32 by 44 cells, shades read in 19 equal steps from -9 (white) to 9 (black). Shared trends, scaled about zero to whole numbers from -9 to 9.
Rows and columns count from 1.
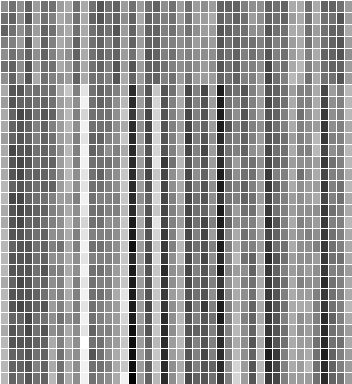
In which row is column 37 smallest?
7
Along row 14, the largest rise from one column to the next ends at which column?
21
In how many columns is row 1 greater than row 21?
19
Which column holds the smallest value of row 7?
37
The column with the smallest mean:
11
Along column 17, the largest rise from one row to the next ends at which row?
8
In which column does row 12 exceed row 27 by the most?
30
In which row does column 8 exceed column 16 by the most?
32
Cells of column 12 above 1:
5
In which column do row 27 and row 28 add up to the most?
17
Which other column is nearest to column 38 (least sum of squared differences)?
18
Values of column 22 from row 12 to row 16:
0 0 1 -1 -1
